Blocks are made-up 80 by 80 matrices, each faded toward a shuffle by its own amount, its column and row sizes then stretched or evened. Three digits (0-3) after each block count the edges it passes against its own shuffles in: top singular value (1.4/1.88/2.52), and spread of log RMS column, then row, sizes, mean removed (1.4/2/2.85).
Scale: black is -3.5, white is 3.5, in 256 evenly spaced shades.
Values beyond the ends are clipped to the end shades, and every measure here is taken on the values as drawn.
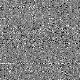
1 1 2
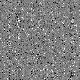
1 2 0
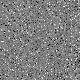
0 0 0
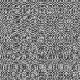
3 0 2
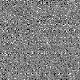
2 1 2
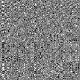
2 2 1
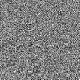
2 0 1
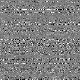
2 0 3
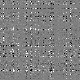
1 3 3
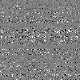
0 1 3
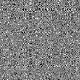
2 1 2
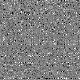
1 1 2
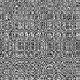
3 1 2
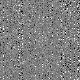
0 3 0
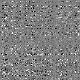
0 2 3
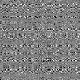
3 0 3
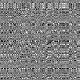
3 1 3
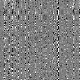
3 3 0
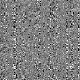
2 3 1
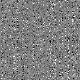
1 3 0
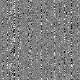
1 3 0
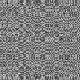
3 1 0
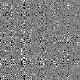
2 3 2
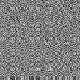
3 1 0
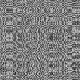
3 1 1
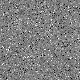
0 0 0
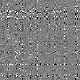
2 3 3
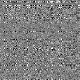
2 2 3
